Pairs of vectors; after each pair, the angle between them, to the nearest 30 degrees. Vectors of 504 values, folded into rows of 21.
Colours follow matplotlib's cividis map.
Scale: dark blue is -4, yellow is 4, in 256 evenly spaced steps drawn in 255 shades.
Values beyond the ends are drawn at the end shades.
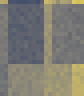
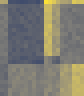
30 degrees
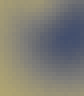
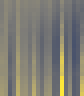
60 degrees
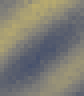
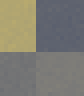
60 degrees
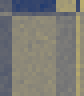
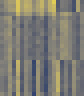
120 degrees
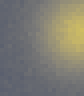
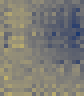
150 degrees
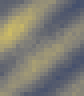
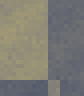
60 degrees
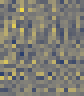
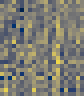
150 degrees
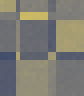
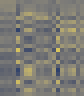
60 degrees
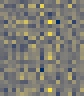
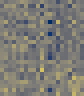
150 degrees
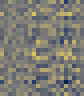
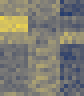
120 degrees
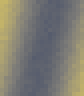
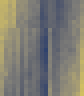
30 degrees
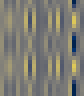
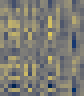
60 degrees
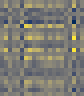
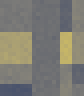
90 degrees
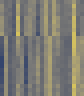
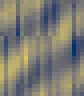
120 degrees
